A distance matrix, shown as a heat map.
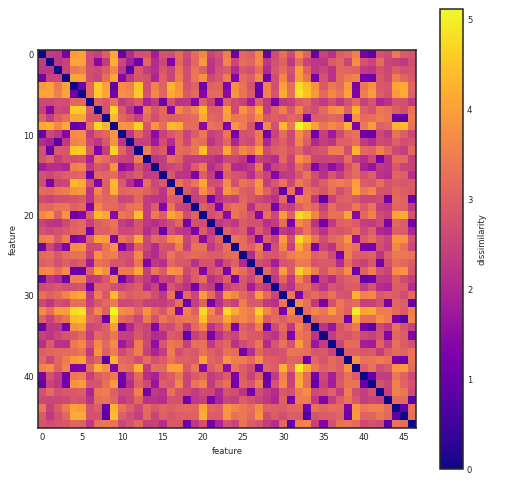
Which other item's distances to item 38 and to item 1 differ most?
16
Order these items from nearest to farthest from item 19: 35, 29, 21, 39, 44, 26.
29, 26, 35, 21, 44, 39
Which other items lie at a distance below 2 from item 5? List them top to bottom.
4, 9, 20, 23, 27, 39
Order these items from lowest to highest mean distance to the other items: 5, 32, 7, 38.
38, 7, 5, 32
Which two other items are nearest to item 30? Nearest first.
17, 32
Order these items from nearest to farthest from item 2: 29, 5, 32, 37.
29, 37, 5, 32
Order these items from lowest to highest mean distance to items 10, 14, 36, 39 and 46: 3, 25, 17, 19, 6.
3, 6, 25, 19, 17
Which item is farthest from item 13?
32
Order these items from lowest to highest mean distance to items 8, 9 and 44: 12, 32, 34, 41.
12, 34, 41, 32
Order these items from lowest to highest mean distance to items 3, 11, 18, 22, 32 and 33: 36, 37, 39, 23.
36, 37, 23, 39
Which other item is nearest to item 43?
46
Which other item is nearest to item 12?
1
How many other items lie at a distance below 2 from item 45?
4
